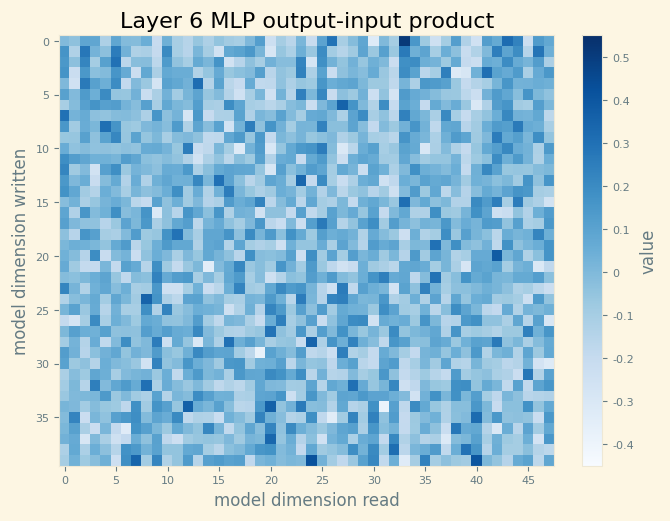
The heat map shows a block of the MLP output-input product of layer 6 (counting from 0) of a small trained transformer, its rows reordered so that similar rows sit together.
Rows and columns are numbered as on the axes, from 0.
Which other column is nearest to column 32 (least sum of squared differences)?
39
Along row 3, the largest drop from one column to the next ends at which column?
38
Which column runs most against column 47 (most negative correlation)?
21
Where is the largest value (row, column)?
0, 33
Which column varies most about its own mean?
20
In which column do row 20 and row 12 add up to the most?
42
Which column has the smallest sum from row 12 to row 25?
32
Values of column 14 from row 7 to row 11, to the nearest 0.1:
-0.2 0 -0.2 -0.2 -0.1
